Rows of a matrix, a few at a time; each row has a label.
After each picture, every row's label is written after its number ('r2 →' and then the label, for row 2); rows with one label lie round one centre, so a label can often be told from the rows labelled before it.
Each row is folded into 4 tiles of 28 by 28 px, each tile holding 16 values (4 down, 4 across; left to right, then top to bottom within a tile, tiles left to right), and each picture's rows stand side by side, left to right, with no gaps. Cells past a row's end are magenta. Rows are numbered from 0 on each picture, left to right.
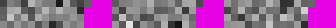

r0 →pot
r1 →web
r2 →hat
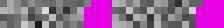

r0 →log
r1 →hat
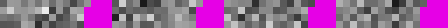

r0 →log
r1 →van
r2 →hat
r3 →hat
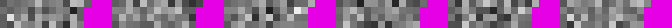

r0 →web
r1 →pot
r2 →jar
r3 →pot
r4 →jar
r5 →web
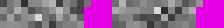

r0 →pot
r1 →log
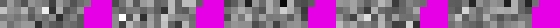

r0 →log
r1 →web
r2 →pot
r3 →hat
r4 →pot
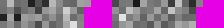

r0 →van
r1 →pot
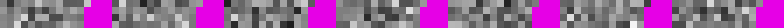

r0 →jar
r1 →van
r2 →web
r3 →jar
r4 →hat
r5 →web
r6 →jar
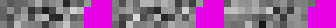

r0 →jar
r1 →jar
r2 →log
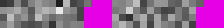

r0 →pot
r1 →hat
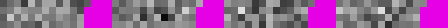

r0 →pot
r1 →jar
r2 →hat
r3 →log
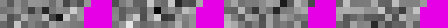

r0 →jar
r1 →jar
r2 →hat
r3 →log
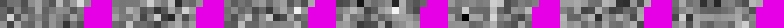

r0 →web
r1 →jar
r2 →jar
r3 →pot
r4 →hat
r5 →hat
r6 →van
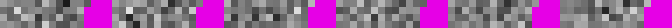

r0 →hat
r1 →hat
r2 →jar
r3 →hat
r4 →hat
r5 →jar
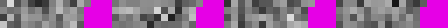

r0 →van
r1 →log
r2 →van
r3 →pot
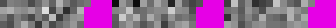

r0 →log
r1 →pot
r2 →van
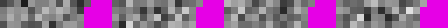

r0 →pot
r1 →jar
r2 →hat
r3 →jar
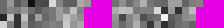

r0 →van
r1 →log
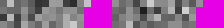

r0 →van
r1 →jar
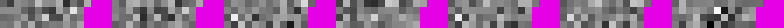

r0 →jar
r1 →jar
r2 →web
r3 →van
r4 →web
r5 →web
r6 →log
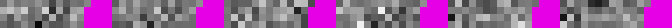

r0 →log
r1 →log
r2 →web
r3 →log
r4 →van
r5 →van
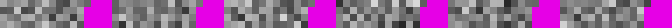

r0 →hat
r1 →web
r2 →hat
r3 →web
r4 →hat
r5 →hat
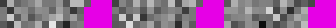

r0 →web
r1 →web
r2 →log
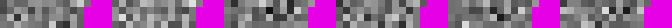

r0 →web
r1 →web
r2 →jar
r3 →web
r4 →jar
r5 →log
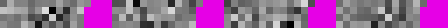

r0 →log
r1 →pot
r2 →web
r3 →log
